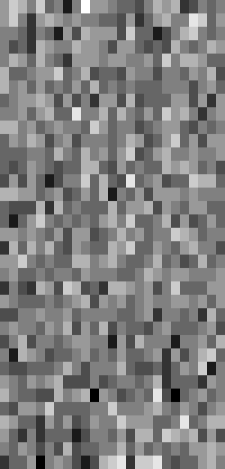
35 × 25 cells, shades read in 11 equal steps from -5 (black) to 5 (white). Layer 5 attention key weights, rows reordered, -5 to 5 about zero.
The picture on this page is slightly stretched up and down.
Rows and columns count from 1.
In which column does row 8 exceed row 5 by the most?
8
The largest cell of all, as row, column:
1, 10
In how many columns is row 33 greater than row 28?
9
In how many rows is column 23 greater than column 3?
16
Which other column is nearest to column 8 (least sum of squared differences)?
25
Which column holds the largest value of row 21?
17
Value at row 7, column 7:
0
